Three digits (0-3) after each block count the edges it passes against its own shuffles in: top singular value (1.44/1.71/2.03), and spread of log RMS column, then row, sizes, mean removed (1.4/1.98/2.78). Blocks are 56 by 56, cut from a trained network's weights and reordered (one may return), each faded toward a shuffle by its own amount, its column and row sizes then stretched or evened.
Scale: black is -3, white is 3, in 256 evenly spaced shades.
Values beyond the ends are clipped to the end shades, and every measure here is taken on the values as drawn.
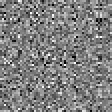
2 2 1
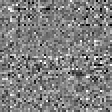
1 1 2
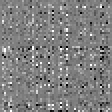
0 3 2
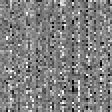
1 3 0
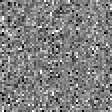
0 2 0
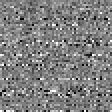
0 0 3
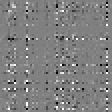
1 3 3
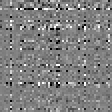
3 3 3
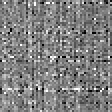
2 0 2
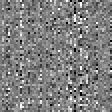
1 3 0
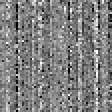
3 3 0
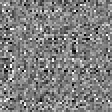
1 2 2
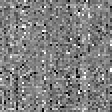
0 2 1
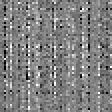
3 3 2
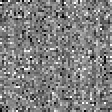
0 0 1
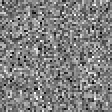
0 1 0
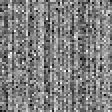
3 0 0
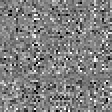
0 2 2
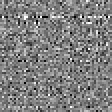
1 1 2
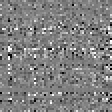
0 2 3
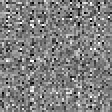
1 2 1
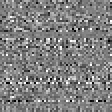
2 1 3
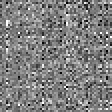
3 3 1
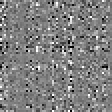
1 3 2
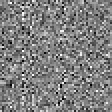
2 2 0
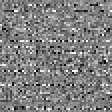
0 0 3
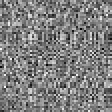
3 0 1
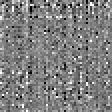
1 2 2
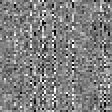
3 3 0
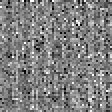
1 1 1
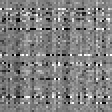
3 1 3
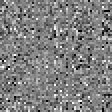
0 3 2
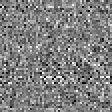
1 0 2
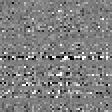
1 1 3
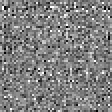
1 1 2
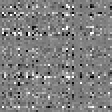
2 3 3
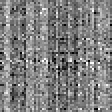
3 1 2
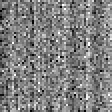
2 1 0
